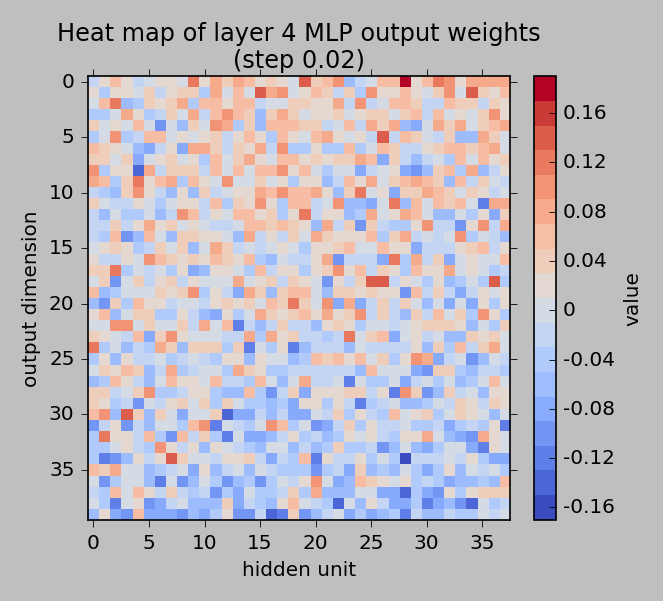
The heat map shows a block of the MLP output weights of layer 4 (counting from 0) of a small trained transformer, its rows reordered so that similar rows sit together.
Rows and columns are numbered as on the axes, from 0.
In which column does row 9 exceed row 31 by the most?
0
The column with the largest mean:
17
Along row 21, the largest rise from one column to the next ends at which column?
35
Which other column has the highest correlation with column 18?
14
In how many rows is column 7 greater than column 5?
21
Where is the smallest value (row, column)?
34, 28
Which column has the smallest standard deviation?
10
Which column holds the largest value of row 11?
27
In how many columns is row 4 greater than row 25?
24
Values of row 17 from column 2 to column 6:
0.12 -0.04 0 -0.02 0
